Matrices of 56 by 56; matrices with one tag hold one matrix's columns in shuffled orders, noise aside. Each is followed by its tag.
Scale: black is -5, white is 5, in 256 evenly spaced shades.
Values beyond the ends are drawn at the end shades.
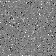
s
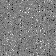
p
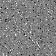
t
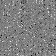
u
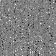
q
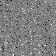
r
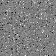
s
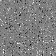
q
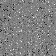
p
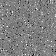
u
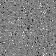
t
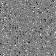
t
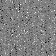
p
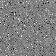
s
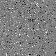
t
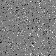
t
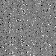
r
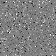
s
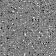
t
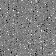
p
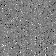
r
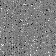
r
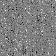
p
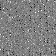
p
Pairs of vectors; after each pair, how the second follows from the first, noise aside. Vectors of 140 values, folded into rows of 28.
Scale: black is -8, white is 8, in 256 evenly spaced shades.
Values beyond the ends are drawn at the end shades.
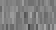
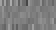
reversed, partly zeroed.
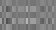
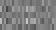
copied.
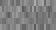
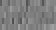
wrapped around, partly zeroed.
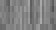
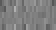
reversed, partly zeroed.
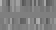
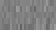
reversed, shrunk.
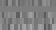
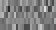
wrapped around, negated, scaled up.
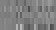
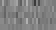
reversed, negated, partly zeroed.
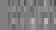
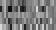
reversed, negated, scaled up.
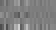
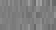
reversed, shrunk.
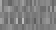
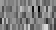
reversed, negated, scaled up.
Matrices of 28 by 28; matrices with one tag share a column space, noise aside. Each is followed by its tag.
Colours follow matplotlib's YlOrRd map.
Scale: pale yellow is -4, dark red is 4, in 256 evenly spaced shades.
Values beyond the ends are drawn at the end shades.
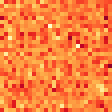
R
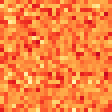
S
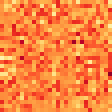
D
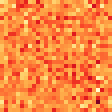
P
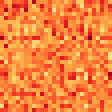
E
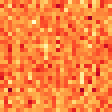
P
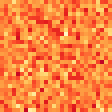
E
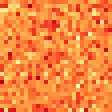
S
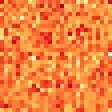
R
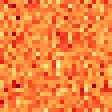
R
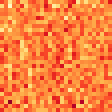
P
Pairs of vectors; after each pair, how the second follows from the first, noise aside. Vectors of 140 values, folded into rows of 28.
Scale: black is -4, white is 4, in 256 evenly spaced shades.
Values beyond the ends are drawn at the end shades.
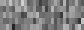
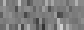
reversed, partly zeroed.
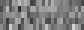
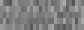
reversed, negated, shrunk.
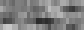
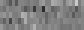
reversed, partly zeroed.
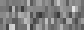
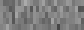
wrapped around, negated, shrunk.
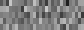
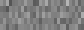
negated, shrunk.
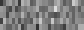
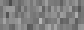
wrapped around, negated, shrunk.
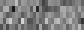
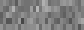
negated, shrunk.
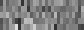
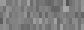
reversed, negated, shrunk.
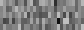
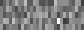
negated.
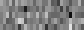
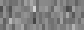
wrapped around, negated, shrunk.
